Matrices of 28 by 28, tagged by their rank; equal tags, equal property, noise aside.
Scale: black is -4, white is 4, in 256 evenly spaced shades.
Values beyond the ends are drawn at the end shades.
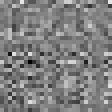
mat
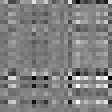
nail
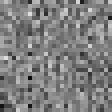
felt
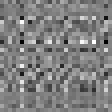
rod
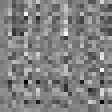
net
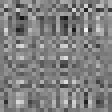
rod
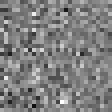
felt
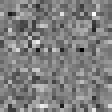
mat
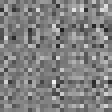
net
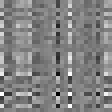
nail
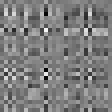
rod
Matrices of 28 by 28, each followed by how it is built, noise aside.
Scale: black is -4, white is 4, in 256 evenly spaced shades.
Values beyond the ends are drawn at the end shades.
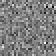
low rank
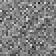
Hankel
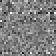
uneven rows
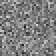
noise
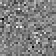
block diagonal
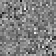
block diagonal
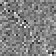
banded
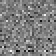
uneven rows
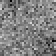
smooth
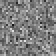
noise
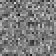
low rank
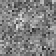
smooth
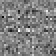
low rank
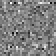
uneven rows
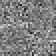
block diagonal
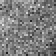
smooth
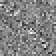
banded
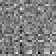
low rank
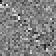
banded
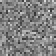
noise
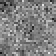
smooth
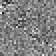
block diagonal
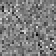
block diagonal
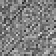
Hankel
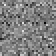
uneven rows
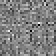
low rank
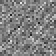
Hankel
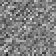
Hankel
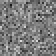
noise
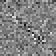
banded
